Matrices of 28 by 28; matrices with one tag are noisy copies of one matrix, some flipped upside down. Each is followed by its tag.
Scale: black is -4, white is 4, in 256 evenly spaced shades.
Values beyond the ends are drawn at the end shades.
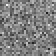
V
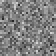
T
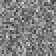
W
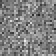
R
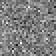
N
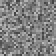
W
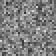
R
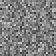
N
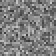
V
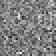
V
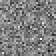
N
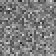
V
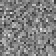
V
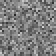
W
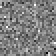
W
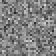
R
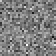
N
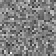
W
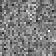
R
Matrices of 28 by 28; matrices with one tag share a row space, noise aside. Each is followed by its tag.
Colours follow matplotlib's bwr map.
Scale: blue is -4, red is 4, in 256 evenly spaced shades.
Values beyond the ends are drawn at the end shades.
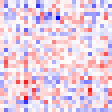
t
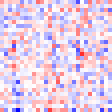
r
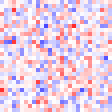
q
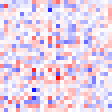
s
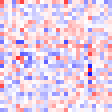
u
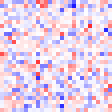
q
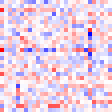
u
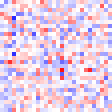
q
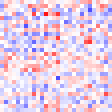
t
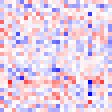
u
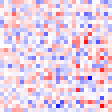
r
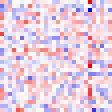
u
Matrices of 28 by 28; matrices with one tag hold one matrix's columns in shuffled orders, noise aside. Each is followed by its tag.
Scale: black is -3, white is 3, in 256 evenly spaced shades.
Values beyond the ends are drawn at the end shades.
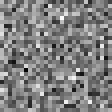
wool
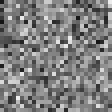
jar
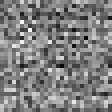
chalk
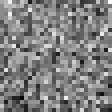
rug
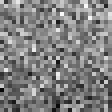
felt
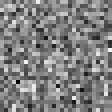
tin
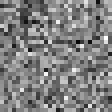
jar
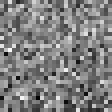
rug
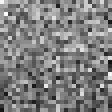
felt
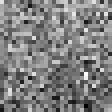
felt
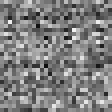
chalk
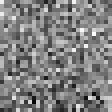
rug
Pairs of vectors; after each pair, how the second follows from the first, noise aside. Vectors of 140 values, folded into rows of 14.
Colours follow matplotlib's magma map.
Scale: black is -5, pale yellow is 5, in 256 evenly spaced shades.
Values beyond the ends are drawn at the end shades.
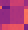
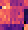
negated, scaled up.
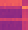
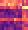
scaled up.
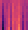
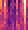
reversed, negated, scaled up.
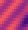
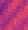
reversed, shrunk.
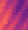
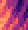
scaled up.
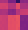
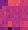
reversed, partly zeroed.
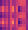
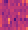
reversed, negated, partly zeroed.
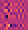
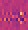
reversed, negated, partly zeroed.
